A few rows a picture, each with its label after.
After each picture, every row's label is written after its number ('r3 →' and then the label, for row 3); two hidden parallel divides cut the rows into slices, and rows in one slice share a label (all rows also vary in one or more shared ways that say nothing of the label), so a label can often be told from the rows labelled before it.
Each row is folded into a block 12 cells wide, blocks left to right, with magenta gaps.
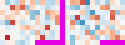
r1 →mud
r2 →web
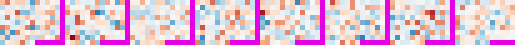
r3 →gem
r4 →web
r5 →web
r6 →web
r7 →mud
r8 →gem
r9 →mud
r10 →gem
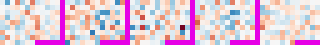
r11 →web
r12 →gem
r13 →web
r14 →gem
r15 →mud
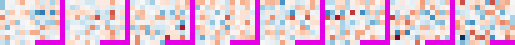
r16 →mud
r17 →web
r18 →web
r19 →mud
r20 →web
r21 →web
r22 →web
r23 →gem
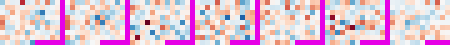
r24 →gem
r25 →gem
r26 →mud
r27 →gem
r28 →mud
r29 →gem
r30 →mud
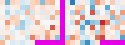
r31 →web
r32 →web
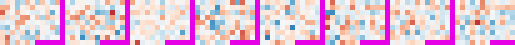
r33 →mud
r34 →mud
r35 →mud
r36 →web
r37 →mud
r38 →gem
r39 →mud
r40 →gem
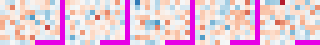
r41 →gem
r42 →mud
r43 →web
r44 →mud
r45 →gem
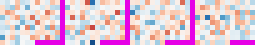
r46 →web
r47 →gem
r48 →mud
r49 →gem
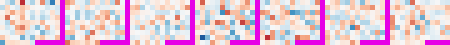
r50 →gem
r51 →mud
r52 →mud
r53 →gem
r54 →web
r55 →mud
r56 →gem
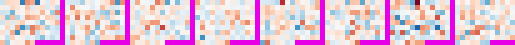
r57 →web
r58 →mud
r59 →mud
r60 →mud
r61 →gem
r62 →mud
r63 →web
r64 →gem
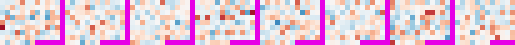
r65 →gem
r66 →mud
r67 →web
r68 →web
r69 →mud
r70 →web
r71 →web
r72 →web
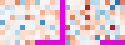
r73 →web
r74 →gem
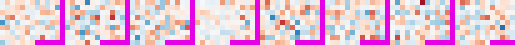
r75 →mud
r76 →web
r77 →gem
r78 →mud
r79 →gem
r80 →web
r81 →web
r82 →web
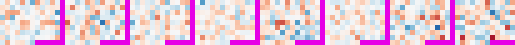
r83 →gem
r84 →gem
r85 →web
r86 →mud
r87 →gem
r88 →mud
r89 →web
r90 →web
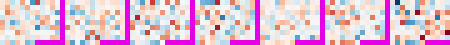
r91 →gem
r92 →mud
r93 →gem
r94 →gem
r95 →gem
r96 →mud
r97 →web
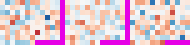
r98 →mud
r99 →mud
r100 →web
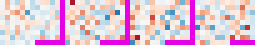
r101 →gem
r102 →mud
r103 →gem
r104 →web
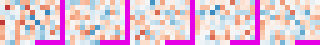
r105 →gem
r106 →mud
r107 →web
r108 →mud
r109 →gem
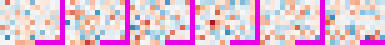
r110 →gem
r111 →mud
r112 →web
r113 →mud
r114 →web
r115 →web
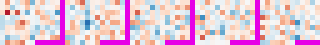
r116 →gem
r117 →web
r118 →mud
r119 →web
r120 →gem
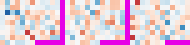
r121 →web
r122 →gem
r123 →gem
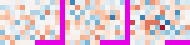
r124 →mud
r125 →mud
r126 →gem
